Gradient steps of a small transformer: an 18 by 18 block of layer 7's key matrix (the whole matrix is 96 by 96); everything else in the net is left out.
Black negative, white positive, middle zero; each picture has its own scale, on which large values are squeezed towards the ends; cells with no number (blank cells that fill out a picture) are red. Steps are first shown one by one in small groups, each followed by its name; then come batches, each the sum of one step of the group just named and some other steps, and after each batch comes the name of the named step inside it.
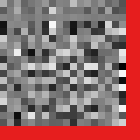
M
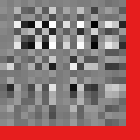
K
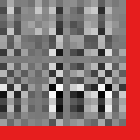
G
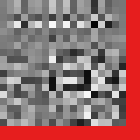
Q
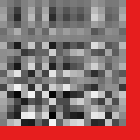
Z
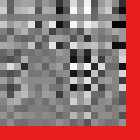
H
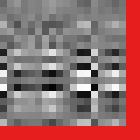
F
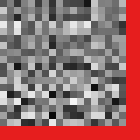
Z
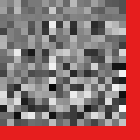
M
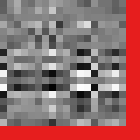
F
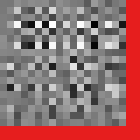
K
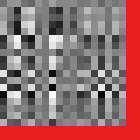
G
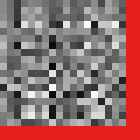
Z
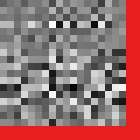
Q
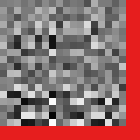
Z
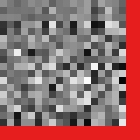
M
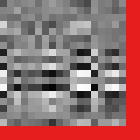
F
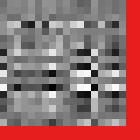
F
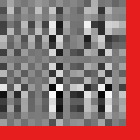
G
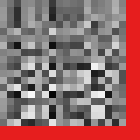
Z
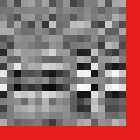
F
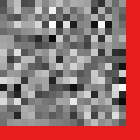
Q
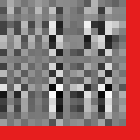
G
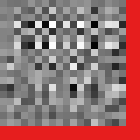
K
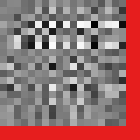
K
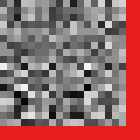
Z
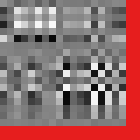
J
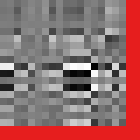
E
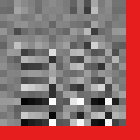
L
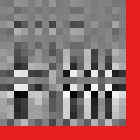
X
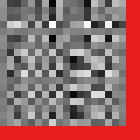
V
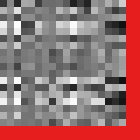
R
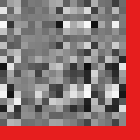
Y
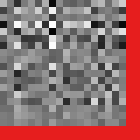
J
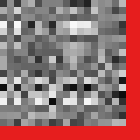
R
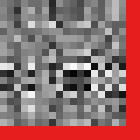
E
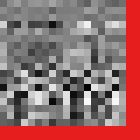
X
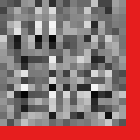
X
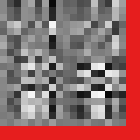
V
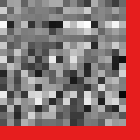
Y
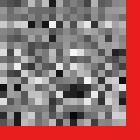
V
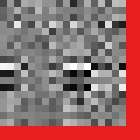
E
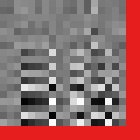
L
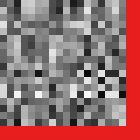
Y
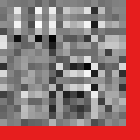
J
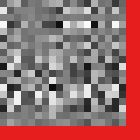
Y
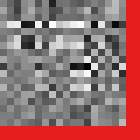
V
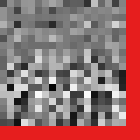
X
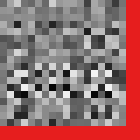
X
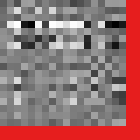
R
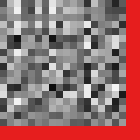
Y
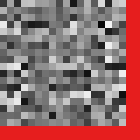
Y
